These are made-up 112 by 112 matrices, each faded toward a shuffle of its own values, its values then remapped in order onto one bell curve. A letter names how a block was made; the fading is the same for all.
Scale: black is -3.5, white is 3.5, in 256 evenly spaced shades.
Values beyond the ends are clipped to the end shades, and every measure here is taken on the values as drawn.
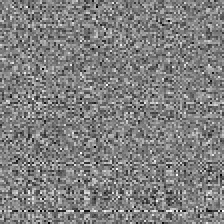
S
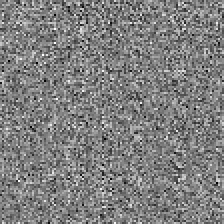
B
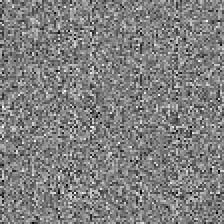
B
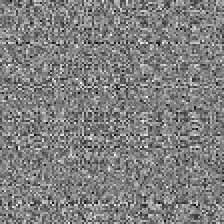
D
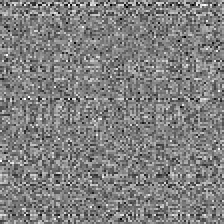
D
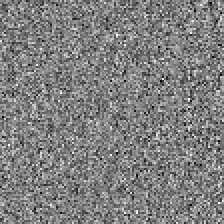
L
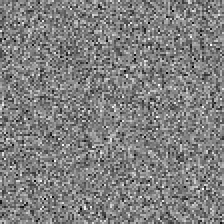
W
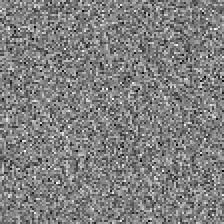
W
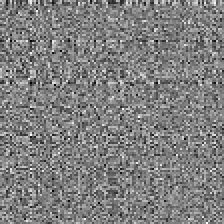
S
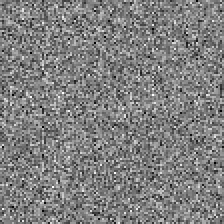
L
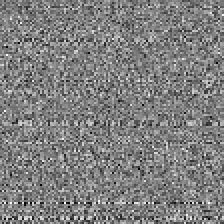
D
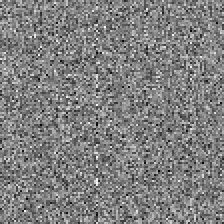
L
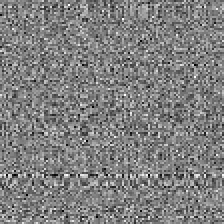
D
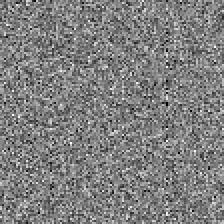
L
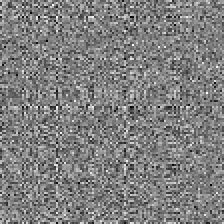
S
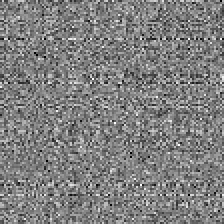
D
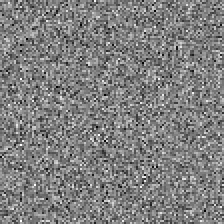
L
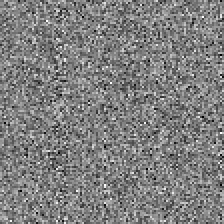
L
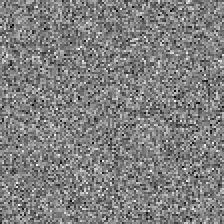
W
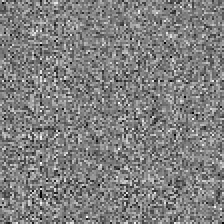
B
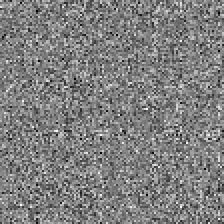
B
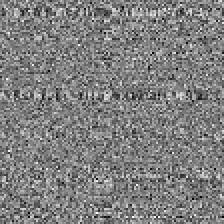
D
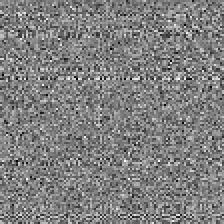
D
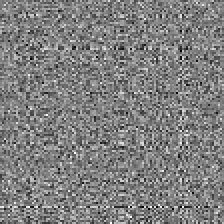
S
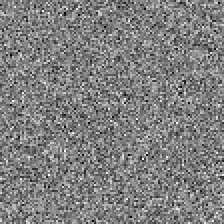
W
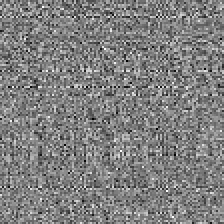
D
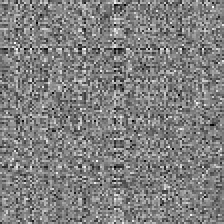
S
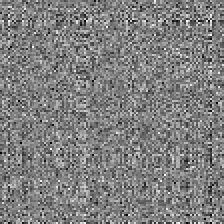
S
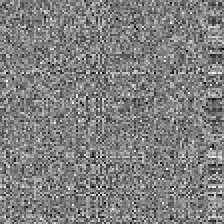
S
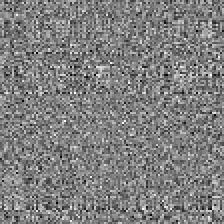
D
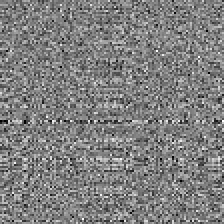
D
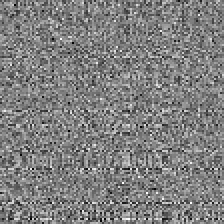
D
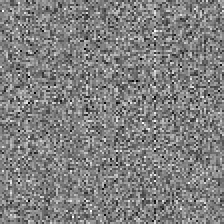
B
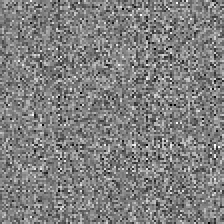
B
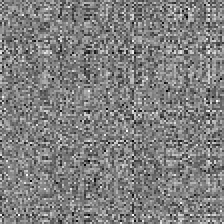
S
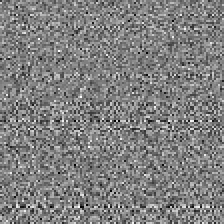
D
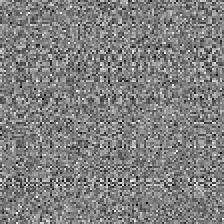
S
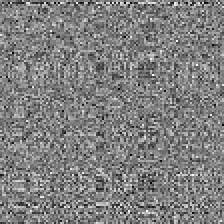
D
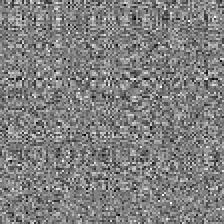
D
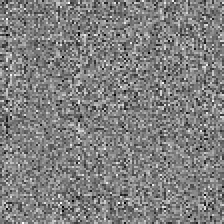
B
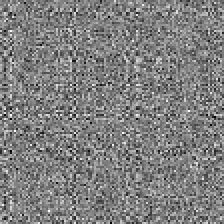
S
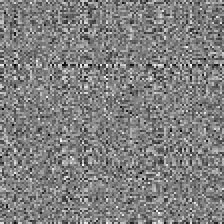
S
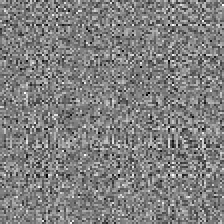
S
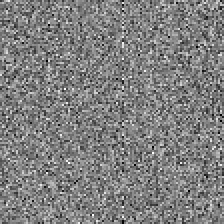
L
